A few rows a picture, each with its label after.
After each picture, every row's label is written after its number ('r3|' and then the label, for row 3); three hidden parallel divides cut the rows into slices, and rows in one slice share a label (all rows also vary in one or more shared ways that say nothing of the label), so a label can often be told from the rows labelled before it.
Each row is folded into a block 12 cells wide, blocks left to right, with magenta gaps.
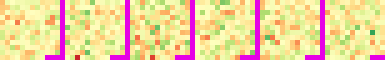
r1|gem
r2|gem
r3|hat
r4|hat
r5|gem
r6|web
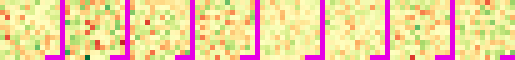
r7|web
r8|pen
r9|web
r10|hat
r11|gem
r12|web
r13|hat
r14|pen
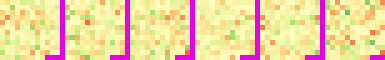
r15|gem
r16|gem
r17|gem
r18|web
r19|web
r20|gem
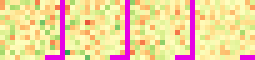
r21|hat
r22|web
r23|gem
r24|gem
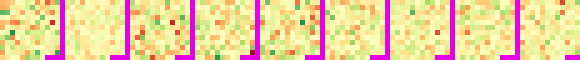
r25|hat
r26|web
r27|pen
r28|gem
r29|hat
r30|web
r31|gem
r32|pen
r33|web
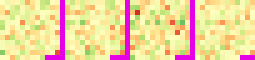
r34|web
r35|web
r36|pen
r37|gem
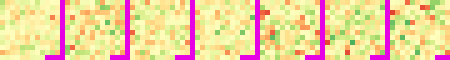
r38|gem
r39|hat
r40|web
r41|gem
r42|pen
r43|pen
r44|pen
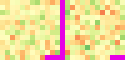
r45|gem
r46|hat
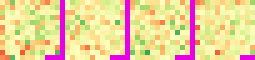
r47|pen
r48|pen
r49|gem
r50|web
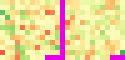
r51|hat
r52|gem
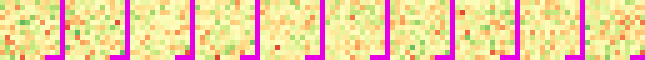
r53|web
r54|hat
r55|gem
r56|web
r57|gem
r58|pen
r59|gem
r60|pen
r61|pen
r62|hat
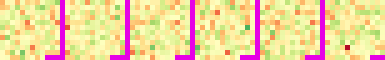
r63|gem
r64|web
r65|gem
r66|hat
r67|hat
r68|pen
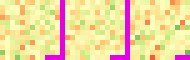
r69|pen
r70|web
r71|gem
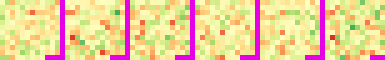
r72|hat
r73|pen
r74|pen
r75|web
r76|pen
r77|pen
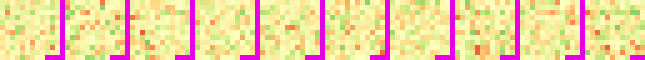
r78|pen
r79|hat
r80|pen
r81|gem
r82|gem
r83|web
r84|gem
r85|pen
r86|hat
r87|pen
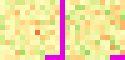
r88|gem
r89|hat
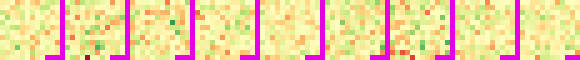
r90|web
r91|hat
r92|hat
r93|web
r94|gem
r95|gem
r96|gem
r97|web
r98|gem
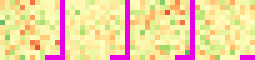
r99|web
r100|web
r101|hat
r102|gem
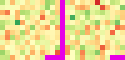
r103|web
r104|pen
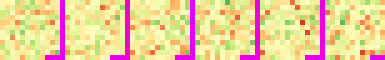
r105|hat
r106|web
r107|web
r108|hat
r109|pen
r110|web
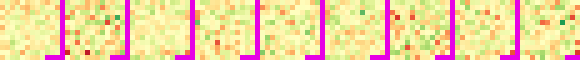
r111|web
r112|pen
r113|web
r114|pen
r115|gem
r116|pen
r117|web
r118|gem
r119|gem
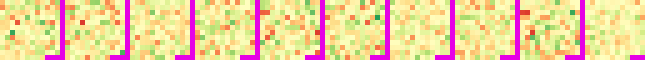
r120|hat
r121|hat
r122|hat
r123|pen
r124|pen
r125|pen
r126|gem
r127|pen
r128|pen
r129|web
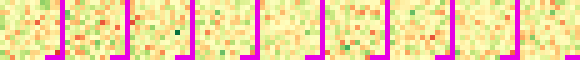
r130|gem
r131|hat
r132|gem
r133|web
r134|gem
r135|hat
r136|gem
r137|gem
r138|pen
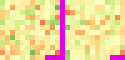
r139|pen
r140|web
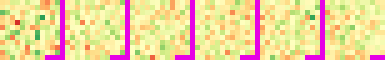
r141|gem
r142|web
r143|gem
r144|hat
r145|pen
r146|gem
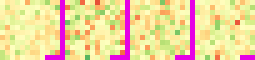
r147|web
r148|pen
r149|hat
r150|web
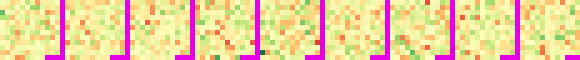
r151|hat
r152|web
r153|web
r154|pen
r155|web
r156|hat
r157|hat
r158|web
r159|pen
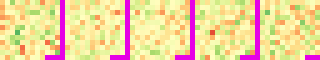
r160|pen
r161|web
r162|gem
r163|hat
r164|hat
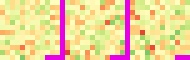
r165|web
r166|web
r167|pen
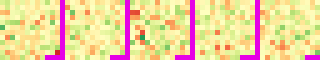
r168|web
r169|gem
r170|pen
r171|pen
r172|pen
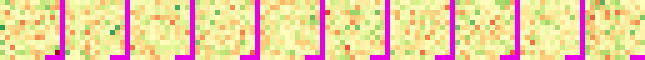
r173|gem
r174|web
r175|pen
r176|web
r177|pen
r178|pen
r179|gem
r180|gem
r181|web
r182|hat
